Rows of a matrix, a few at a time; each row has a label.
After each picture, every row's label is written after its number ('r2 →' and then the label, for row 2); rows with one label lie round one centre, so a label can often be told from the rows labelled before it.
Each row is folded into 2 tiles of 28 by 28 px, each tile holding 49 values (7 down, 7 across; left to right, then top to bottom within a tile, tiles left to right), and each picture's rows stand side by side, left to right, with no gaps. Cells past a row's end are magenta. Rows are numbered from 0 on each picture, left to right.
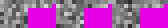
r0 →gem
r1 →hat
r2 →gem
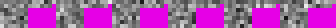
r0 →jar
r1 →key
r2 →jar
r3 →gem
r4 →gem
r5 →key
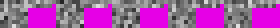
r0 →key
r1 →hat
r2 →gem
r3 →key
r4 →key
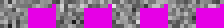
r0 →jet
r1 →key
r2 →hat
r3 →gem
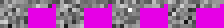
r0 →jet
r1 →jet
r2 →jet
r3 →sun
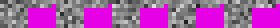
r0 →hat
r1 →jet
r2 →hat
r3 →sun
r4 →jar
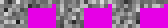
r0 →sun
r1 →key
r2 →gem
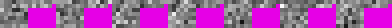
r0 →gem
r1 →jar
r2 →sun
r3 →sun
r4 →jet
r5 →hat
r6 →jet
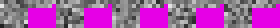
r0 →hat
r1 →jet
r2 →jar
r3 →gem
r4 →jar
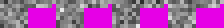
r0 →hat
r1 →key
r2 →jar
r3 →hat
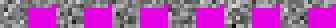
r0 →sun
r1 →jet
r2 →jet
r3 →jar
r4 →jet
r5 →key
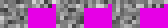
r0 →jar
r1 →gem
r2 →key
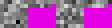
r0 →sun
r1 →jet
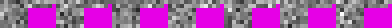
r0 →key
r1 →jet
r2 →jar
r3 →jar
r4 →key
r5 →jet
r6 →sun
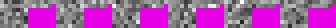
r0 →gem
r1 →key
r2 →hat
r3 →gem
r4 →sun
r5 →jet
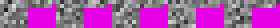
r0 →sun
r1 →jar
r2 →sun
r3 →jet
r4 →jet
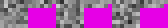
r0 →jar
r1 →hat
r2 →jet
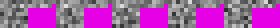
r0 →gem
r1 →jet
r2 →jet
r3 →jet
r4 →jar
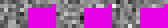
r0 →key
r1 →gem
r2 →hat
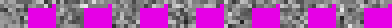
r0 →jar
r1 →key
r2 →hat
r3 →jet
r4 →sun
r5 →hat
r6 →key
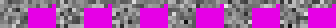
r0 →gem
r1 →jet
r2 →jet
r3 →sun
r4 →hat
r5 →jet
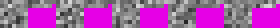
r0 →jet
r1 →jet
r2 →key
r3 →sun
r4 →hat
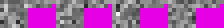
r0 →key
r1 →sun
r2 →sun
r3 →gem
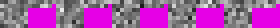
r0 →hat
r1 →key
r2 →sun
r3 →jar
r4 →gem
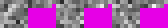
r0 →sun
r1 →hat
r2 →hat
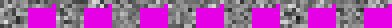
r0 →jet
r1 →jar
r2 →hat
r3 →hat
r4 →jar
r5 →jet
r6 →jar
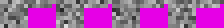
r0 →sun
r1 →jar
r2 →jar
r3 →gem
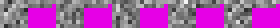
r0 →sun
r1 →sun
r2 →key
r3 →sun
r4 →sun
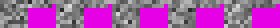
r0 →jar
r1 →sun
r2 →sun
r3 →sun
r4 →sun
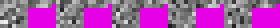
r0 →jet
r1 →sun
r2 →sun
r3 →hat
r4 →jet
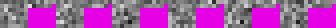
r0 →key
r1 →jet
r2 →jet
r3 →jar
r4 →sun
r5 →key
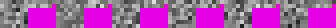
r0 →gem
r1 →jar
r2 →gem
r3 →jar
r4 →gem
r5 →jet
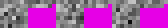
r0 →jet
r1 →gem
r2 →sun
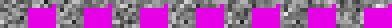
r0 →jar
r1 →sun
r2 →jet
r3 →sun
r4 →sun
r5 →sun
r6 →hat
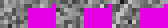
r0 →jet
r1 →jar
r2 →sun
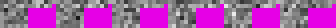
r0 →jar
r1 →jar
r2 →gem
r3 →gem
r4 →hat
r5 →sun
